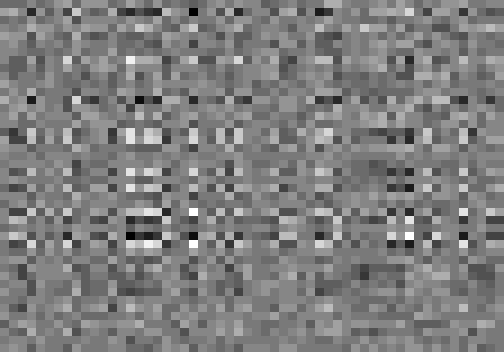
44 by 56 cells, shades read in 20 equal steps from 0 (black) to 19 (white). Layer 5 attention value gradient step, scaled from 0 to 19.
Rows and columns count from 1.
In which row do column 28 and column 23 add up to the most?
35
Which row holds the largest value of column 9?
13
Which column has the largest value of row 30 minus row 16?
46
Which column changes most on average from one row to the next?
22
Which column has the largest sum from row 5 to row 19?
15
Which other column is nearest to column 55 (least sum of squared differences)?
16
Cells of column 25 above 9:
23
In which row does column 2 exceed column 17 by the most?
30
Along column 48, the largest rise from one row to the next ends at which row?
31
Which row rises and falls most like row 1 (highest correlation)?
39
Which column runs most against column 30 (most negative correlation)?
38
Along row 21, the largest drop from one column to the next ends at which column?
9
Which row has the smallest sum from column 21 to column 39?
2
